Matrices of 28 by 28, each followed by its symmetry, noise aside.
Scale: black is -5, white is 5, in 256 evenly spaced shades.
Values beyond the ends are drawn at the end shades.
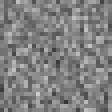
same after a half turn.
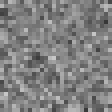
symmetric across the other diagonal.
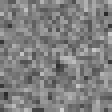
antisymmetric.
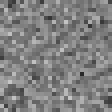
symmetric across the other diagonal.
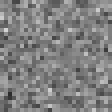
antisymmetric.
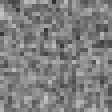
antisymmetric.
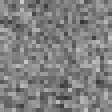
antisymmetric.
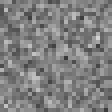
symmetric across the other diagonal.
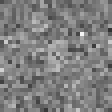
same after a half turn.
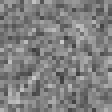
symmetric across the other diagonal.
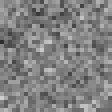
symmetric.
